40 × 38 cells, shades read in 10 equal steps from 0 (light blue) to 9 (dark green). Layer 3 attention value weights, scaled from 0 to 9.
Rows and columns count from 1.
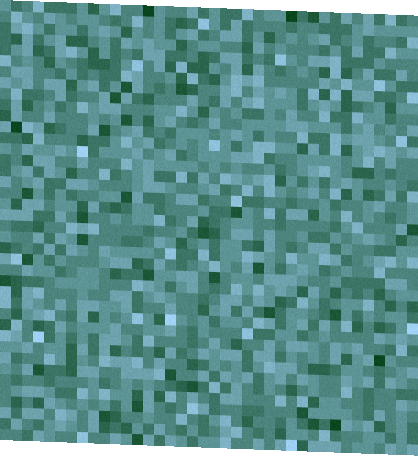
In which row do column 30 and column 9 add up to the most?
6
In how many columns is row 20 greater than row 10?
16
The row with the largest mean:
35
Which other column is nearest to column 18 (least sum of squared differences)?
30
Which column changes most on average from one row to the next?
4
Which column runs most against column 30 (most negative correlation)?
1
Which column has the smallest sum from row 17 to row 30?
23
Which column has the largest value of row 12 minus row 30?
2
